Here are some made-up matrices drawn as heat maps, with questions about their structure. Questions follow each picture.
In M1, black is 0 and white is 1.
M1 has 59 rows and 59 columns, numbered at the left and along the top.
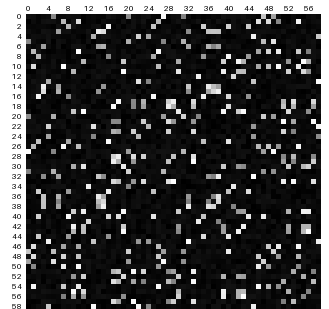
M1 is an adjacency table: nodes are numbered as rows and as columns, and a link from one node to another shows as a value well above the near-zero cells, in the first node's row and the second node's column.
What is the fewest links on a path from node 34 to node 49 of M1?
2
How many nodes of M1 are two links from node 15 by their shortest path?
2
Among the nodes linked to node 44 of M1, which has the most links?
node 40
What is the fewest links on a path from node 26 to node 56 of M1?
2
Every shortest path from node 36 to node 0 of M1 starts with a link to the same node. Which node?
node 38
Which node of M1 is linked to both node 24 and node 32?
node 45
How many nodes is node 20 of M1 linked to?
7
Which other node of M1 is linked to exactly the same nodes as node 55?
node 19
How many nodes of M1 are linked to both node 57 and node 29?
7
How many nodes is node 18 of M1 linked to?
10
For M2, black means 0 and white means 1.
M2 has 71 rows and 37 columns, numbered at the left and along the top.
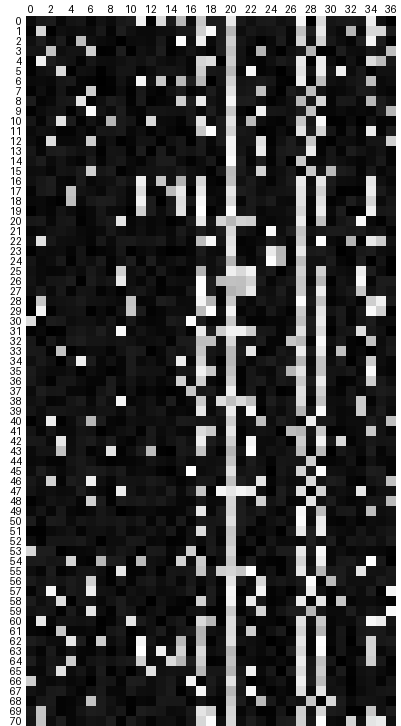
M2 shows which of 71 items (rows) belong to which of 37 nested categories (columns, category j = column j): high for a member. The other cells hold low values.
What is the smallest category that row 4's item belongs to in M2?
35
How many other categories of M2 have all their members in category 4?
2
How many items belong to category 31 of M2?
4
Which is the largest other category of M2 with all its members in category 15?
11
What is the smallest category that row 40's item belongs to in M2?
2
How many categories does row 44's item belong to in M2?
2
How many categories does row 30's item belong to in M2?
5
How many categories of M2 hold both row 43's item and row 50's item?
3
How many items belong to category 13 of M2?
4
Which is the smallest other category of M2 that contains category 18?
34
